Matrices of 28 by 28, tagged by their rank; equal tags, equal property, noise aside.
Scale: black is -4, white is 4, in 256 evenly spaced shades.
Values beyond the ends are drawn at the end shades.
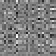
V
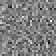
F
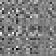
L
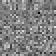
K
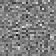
F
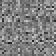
F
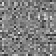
F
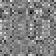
L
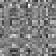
V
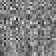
V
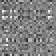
V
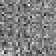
F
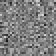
F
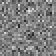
K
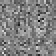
F
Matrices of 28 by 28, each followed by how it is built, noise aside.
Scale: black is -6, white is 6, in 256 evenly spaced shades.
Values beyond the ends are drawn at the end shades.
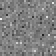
sparse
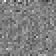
uneven rows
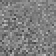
lower triangular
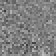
lower triangular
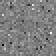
sparse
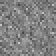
Toeplitz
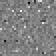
sparse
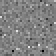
sparse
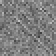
Toeplitz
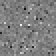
sparse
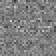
uneven rows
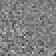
lower triangular
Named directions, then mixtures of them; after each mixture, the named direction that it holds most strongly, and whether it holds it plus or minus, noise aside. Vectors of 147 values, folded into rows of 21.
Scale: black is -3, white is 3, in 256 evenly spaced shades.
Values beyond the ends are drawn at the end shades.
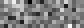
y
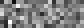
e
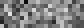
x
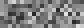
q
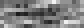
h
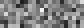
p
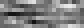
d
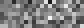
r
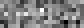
p, plus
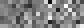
r, plus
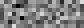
e, minus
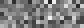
r, plus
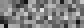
p, plus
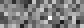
r, plus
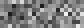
q, plus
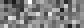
y, minus
